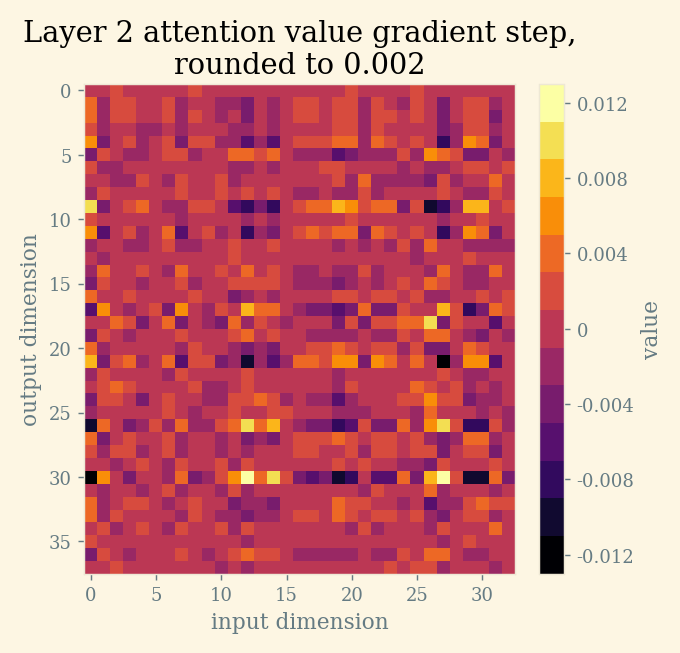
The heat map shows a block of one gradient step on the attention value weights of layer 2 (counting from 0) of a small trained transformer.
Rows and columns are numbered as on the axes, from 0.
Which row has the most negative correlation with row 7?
18
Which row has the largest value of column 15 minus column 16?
30
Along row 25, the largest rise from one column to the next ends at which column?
26
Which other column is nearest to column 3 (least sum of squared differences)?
23
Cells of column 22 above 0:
14
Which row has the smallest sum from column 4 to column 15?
21
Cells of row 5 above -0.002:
17
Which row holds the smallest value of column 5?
3
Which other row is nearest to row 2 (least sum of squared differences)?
1
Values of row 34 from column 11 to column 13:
-0.002 0.002 0
